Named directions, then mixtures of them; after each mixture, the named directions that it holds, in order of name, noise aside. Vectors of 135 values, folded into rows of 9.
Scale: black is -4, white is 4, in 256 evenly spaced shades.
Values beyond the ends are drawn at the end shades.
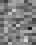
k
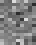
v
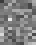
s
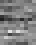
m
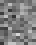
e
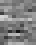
e, m.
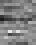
m.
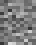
e, k.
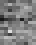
e, m.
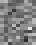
k.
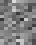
k, v.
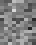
k, v.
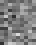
e.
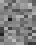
s.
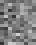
e.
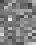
s.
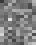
s.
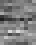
m.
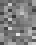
e, s.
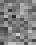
e.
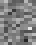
k.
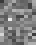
s.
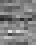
m.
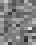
k.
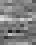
m.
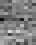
m, v.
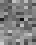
m, v.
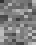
m, s.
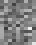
k, s.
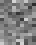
v.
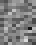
k.
